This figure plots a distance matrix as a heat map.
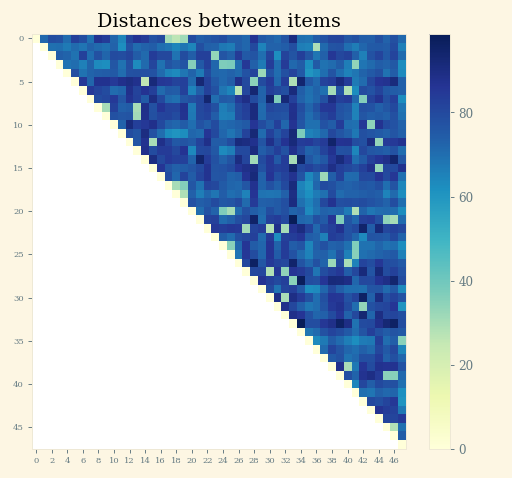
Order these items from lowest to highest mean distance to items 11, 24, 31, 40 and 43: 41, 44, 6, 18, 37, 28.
41, 6, 18, 37, 44, 28
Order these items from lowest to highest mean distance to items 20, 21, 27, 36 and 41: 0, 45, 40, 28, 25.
25, 45, 40, 0, 28
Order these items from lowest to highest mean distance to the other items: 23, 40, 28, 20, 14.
20, 40, 23, 14, 28
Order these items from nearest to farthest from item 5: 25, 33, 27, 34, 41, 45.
33, 41, 25, 27, 45, 34
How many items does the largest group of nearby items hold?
5
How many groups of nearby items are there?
16
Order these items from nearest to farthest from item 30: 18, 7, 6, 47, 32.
32, 18, 47, 6, 7
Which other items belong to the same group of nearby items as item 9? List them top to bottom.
8, 13
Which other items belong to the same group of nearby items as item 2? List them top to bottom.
23
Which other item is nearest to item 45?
46
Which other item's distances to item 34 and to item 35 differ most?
47
